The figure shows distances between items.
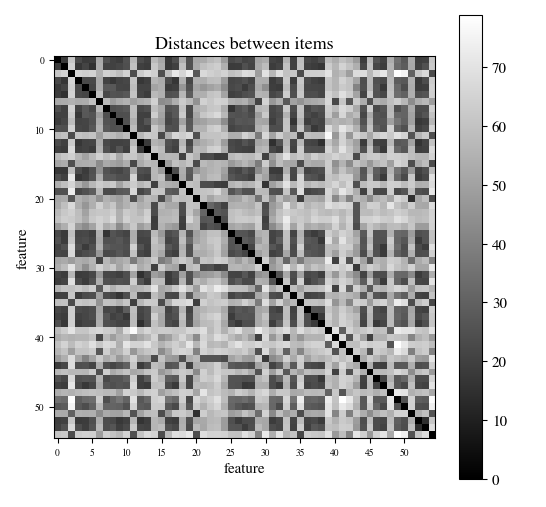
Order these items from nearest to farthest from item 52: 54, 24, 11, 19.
19, 24, 11, 54
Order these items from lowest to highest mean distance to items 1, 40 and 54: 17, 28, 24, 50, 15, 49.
15, 28, 17, 50, 49, 24
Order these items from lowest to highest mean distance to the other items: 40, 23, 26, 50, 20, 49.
26, 50, 49, 20, 40, 23
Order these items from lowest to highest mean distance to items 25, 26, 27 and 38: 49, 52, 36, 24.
52, 36, 49, 24
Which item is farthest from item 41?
49
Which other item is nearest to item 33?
40
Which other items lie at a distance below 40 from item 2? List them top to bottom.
11, 15, 20, 35, 51, 54
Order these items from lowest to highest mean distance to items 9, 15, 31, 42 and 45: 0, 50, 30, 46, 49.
0, 46, 50, 49, 30
